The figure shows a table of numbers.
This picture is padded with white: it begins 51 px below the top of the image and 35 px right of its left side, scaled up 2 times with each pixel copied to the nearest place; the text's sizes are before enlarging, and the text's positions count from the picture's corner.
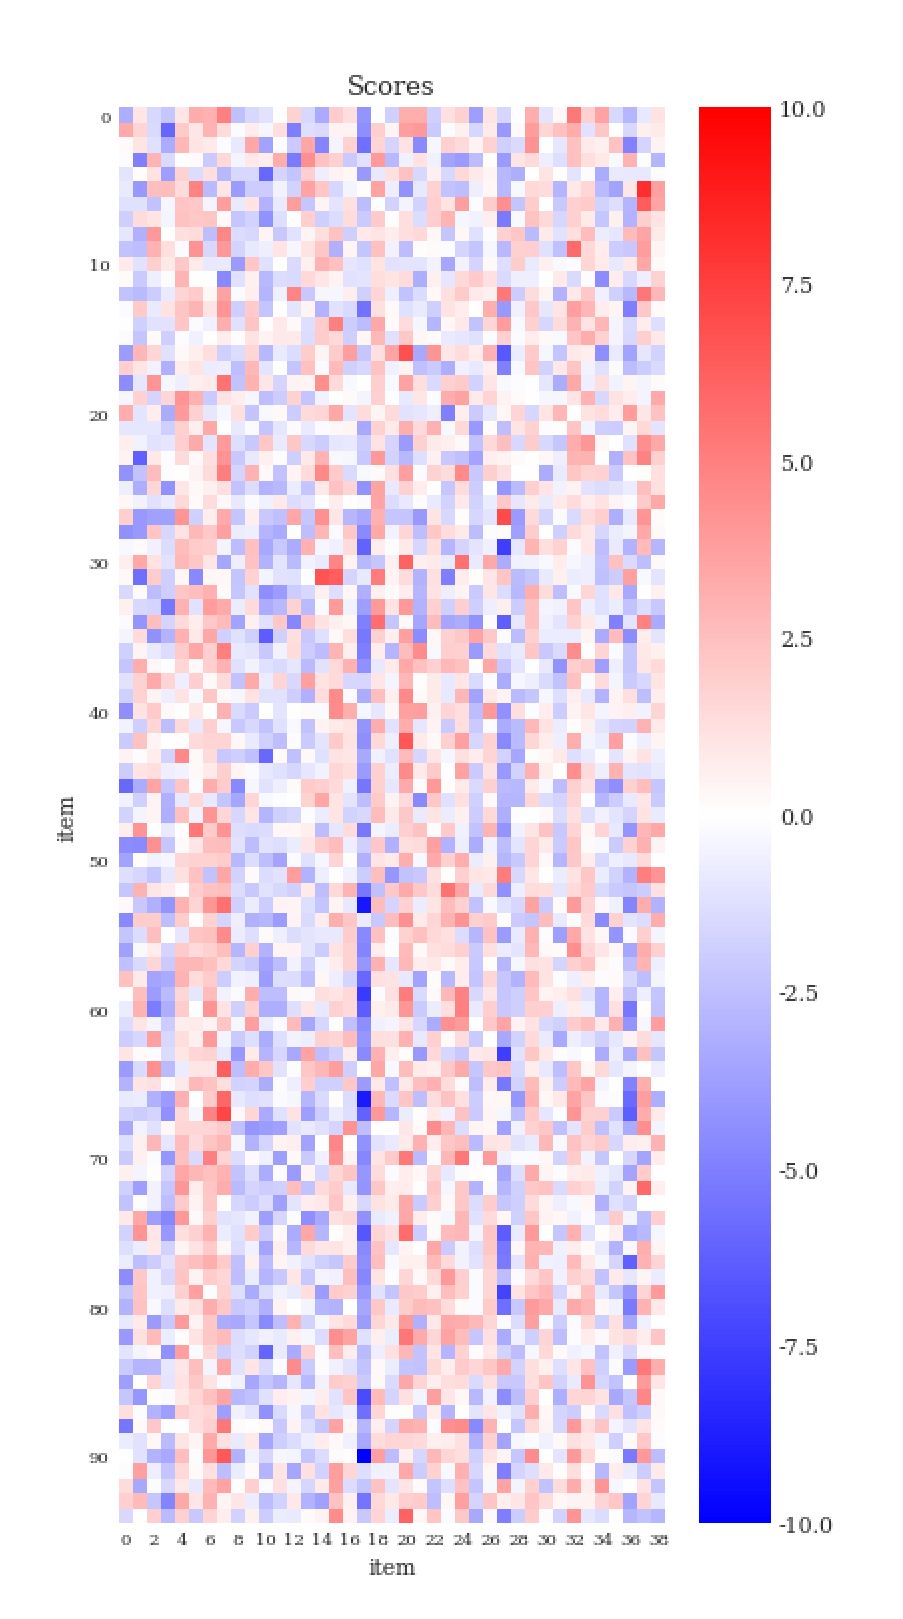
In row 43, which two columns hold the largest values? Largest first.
4, 20
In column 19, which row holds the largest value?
16
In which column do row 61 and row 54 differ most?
9
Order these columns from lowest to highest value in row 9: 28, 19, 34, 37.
19, 34, 28, 37
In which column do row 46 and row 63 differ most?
14
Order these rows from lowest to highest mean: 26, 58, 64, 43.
58, 43, 26, 64
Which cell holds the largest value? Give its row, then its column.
5, 37
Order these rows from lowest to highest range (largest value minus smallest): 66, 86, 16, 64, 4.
4, 64, 86, 16, 66
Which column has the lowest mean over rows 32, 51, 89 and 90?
17
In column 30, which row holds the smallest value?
24
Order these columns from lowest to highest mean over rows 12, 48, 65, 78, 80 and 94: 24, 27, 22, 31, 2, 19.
27, 31, 19, 2, 24, 22
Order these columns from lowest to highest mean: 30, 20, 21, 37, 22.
21, 30, 22, 37, 20
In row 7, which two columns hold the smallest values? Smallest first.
27, 10
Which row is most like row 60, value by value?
59
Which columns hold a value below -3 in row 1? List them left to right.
3, 12, 17, 27
